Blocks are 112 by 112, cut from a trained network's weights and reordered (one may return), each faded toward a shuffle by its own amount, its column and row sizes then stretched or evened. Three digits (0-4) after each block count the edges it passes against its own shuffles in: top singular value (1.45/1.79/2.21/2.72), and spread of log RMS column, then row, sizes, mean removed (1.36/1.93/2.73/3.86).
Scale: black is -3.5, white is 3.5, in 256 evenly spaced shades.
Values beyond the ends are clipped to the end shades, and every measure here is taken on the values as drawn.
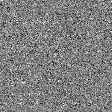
0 0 2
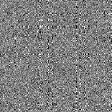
3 3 2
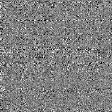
1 2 3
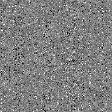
1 3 1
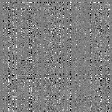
3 4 2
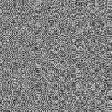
4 1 0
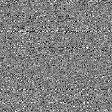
2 0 3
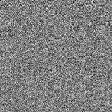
3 0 1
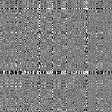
4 3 3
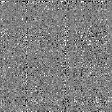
0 3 3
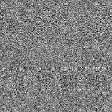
3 1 2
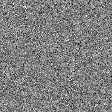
0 1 0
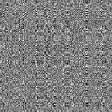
4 3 2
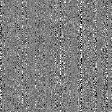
1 4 0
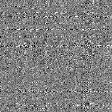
2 2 3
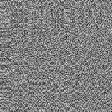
4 0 0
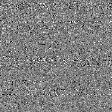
1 1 3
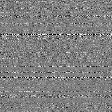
3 0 4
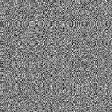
4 3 0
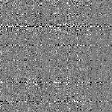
3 3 3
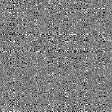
2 3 3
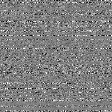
0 1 4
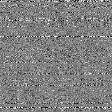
2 0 4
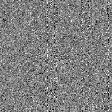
2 2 0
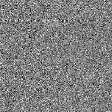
2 1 1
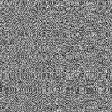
4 1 1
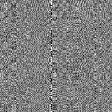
4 3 0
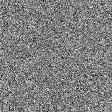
1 0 1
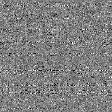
2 0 3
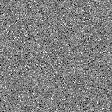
2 0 0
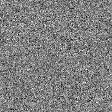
0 0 2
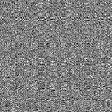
4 0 2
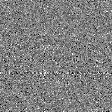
1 1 2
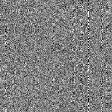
3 3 0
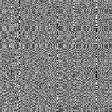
4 3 0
